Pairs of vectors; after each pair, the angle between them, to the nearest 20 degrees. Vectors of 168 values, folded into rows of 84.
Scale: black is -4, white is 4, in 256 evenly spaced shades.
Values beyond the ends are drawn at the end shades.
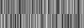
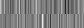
100 degrees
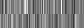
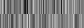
160 degrees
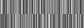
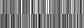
40 degrees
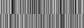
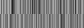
20 degrees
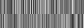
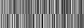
80 degrees
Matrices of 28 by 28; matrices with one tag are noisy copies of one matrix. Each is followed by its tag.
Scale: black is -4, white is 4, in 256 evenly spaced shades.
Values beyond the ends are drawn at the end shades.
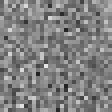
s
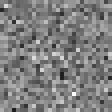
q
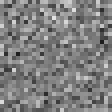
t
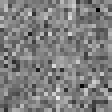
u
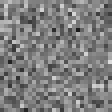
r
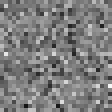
q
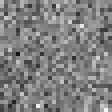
t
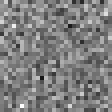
s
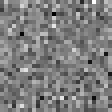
s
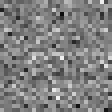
q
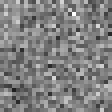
r
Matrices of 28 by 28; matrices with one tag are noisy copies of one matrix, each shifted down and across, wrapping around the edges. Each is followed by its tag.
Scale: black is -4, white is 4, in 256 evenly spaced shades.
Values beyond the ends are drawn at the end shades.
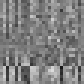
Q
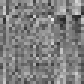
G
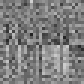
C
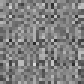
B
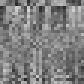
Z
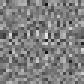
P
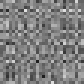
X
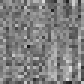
G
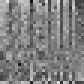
Q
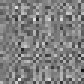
B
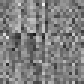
G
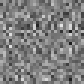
P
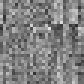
G
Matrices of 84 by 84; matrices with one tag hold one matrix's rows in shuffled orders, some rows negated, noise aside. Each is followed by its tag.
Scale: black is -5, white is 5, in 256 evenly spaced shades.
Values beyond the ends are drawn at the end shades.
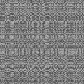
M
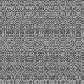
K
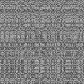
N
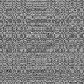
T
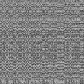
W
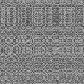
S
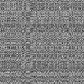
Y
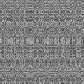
K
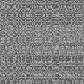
S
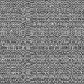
Y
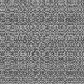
M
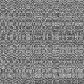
S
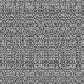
K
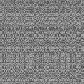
K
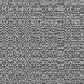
W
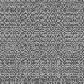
N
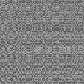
S
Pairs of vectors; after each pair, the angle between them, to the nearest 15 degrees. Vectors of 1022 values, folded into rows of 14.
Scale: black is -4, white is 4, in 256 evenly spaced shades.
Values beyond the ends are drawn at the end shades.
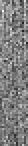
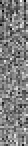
150 degrees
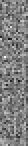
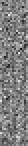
135 degrees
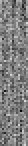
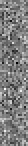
90 degrees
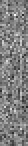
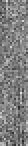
60 degrees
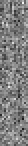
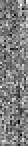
60 degrees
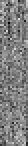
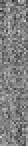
135 degrees
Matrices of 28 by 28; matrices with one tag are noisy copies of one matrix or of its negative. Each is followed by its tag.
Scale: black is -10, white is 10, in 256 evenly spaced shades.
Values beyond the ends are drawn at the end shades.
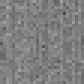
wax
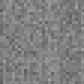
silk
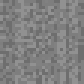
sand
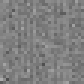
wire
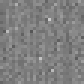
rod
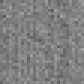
wire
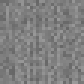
rod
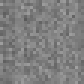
sand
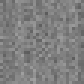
sand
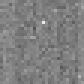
sand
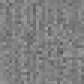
rod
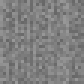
wire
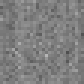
sand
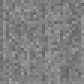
silk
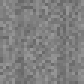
sand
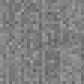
silk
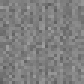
rod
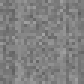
sand
